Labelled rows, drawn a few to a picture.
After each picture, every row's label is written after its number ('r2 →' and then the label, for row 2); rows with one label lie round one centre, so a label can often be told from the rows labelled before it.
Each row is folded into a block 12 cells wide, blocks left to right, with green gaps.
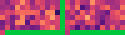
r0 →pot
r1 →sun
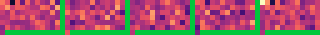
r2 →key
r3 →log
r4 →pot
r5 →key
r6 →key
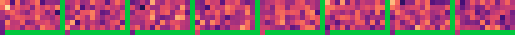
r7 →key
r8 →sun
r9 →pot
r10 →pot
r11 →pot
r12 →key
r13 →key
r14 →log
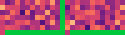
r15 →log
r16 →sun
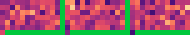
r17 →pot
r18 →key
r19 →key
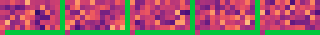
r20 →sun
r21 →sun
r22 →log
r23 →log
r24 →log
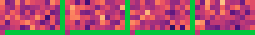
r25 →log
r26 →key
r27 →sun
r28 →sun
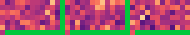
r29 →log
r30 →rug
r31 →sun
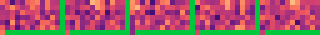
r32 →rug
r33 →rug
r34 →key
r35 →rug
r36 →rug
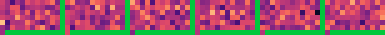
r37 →log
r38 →rug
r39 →key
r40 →log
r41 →pot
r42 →sun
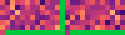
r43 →sun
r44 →log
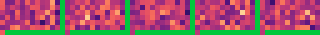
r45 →log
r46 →pot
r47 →pot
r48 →log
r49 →log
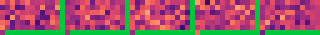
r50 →sun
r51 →pot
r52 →log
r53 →key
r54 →sun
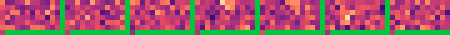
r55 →log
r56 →sun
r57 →key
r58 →rug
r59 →rug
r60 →pot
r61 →log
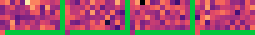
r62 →rug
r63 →log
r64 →key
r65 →sun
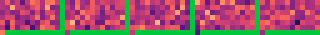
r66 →rug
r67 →sun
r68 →log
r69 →key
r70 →sun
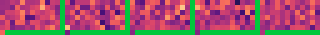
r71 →pot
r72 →sun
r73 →log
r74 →key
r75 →log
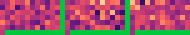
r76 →sun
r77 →log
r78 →key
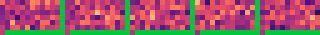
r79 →rug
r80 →pot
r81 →pot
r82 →key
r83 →pot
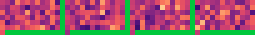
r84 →log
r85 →pot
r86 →rug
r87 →sun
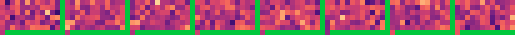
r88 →log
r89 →sun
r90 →sun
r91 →rug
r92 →pot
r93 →key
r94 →rug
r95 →sun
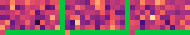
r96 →sun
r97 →rug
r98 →sun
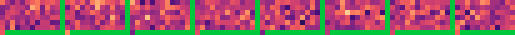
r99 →rug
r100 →rug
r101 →key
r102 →pot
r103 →log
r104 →pot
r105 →pot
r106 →sun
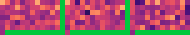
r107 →key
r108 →key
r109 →log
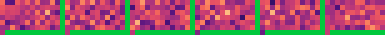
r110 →log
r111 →log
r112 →sun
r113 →sun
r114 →key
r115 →pot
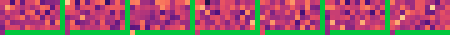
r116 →key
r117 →key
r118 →rug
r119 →key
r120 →rug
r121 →key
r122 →sun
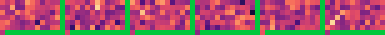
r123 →sun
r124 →rug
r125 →key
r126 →pot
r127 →rug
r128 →sun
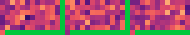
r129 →pot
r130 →key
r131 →pot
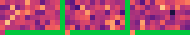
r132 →sun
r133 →pot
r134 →rug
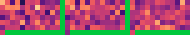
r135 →key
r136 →key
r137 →log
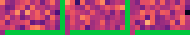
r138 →log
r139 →key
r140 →pot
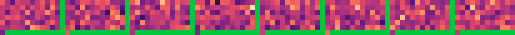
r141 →log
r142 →pot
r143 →rug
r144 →key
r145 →rug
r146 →rug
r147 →sun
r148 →pot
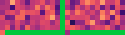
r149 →pot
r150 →log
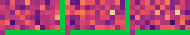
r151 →sun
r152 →log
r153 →log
